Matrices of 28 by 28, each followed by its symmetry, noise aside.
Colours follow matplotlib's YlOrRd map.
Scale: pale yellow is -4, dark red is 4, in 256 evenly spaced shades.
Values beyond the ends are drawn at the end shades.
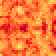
mirrored top to bottom.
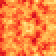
mirrored top to bottom.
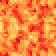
mirrored top to bottom.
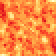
same after a half turn.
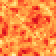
symmetric across the other diagonal.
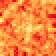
symmetric.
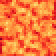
same after a half turn.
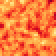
no symmetry.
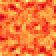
mirrored top to bottom.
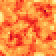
symmetric across the other diagonal.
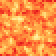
same after a half turn.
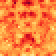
mirrored left to right.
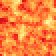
no symmetry.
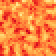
antisymmetric.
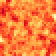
same after a half turn.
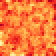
symmetric across the other diagonal.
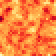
no symmetry.
